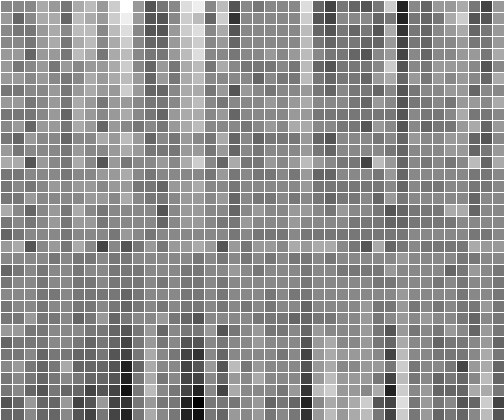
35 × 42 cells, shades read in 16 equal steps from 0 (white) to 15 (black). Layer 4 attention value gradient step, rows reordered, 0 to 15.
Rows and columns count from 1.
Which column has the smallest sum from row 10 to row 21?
17
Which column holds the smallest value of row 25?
34
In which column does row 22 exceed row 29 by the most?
28
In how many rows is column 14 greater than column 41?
20
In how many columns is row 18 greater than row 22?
12
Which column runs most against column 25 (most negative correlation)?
3
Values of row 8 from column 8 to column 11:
5 6 6 3
